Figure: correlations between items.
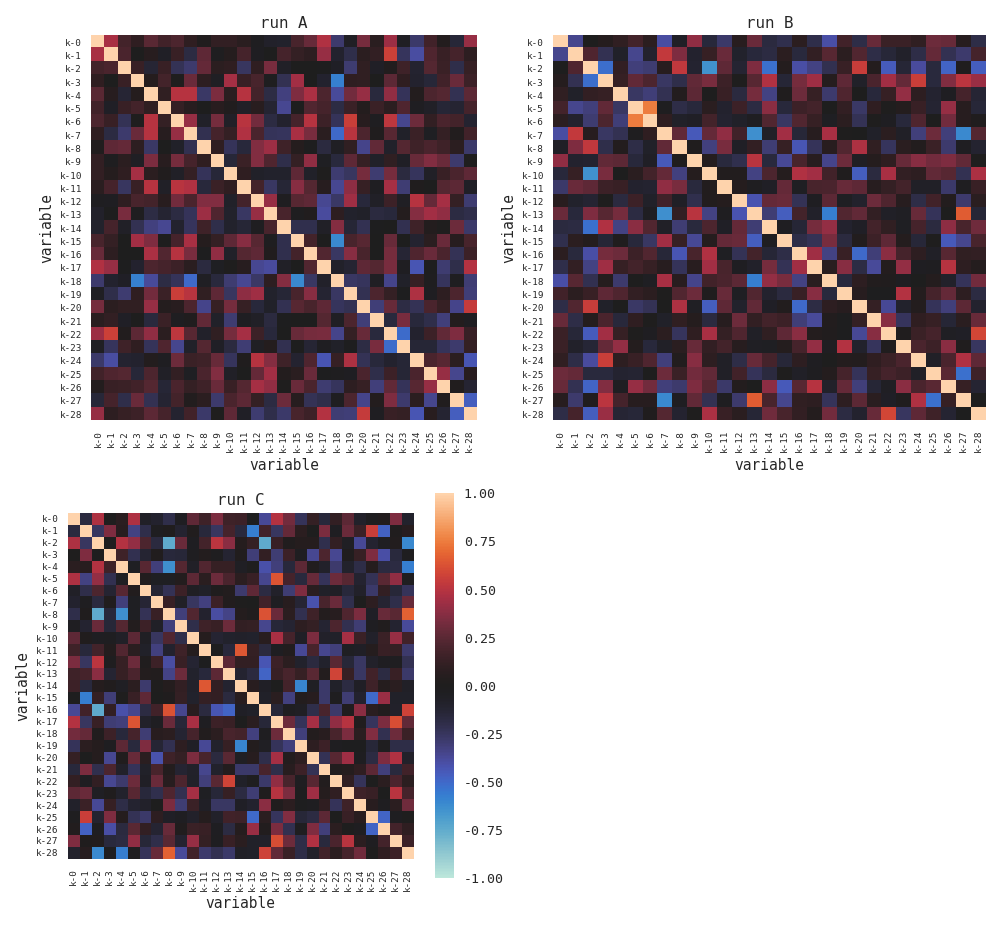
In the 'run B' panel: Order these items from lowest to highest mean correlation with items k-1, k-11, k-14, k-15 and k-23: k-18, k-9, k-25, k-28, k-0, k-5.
k-0, k-9, k-5, k-25, k-28, k-18
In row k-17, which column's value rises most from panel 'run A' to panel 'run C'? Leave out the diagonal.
k-27
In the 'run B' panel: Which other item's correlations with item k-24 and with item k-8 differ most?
k-2
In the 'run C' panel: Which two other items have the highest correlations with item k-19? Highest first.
k-6, k-4
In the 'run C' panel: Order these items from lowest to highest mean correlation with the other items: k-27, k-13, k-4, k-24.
k-4, k-24, k-13, k-27
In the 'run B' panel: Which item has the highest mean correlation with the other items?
k-3
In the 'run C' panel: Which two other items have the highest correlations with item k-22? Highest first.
k-13, k-17
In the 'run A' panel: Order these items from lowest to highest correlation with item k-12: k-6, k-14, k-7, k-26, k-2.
k-14, k-2, k-7, k-6, k-26
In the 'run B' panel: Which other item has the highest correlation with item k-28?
k-22
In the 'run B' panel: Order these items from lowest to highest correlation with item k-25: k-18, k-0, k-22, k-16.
k-16, k-18, k-22, k-0
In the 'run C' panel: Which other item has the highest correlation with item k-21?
k-1
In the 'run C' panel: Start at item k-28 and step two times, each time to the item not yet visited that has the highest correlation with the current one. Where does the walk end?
k-16
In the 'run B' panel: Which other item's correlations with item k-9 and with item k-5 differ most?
k-6
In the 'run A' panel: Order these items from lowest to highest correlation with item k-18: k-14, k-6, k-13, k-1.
k-6, k-1, k-13, k-14
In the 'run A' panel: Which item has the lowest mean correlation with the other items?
k-18
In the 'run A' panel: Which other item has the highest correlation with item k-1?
k-22
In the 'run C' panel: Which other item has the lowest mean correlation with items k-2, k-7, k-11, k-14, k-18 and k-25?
k-19
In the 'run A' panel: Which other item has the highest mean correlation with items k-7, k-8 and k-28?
k-15
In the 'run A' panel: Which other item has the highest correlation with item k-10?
k-3
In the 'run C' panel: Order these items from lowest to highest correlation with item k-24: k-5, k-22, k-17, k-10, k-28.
k-22, k-5, k-17, k-10, k-28
